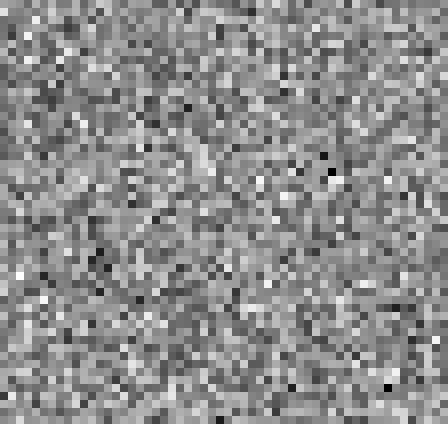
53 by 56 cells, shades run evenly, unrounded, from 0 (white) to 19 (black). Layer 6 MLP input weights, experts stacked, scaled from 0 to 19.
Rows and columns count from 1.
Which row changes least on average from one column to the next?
31
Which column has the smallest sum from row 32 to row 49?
4
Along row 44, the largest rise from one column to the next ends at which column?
55
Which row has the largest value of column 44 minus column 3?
53
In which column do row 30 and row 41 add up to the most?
12
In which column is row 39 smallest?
32
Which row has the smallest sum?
23
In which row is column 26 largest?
18
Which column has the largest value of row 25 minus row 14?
33
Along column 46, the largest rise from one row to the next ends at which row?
37
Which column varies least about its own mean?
47
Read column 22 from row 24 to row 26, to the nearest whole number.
4 10 10
